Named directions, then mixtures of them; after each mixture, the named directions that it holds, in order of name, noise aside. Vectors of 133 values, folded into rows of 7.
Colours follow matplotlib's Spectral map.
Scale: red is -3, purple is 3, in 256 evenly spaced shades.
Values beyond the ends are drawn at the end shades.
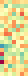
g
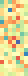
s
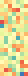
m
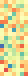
g, m.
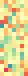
g, m.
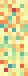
g, m.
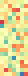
m.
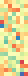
m.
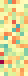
g, s.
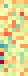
g.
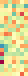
g.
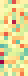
g, s.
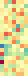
g, s.
